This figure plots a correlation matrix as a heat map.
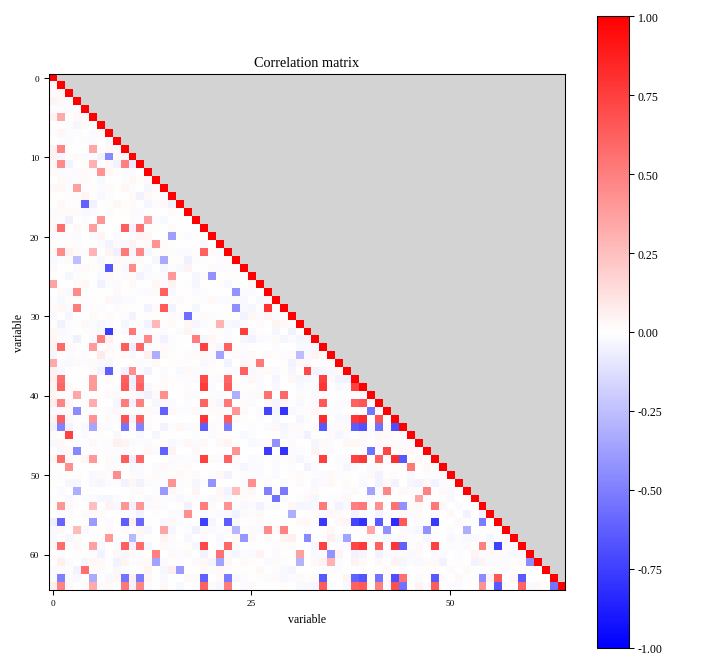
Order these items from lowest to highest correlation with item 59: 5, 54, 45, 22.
45, 5, 54, 22
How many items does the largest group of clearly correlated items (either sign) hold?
18
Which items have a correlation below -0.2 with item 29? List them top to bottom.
23, 42, 47, 52
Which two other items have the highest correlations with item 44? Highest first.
56, 63
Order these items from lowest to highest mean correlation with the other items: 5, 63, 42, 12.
63, 42, 12, 5
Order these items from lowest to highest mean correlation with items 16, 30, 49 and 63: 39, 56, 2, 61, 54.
39, 54, 61, 2, 56
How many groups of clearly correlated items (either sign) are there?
12
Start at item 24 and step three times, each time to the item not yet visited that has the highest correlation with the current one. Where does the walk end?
10
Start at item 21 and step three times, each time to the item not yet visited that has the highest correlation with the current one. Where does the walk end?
31
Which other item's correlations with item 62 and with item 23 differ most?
4
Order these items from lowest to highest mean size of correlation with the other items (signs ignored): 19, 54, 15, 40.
15, 40, 54, 19
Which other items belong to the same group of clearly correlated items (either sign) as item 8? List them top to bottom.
50
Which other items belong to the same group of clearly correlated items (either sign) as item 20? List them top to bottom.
15, 25, 51
